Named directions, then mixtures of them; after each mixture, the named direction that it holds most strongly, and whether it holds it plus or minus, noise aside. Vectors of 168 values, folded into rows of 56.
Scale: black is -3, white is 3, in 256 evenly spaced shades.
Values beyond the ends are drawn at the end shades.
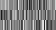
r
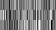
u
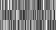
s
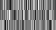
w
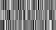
w, minus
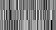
u, plus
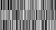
s, minus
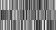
r, plus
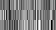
u, plus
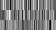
w, plus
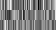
w, minus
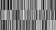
s, minus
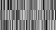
s, minus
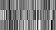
u, plus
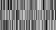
s, minus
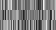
s, plus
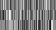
u, minus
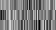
u, minus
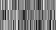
s, plus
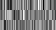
w, plus
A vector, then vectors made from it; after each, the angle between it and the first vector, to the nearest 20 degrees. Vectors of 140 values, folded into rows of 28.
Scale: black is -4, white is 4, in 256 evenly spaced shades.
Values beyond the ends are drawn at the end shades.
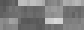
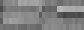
80 degrees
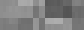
80 degrees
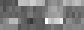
20 degrees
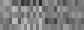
120 degrees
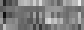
40 degrees
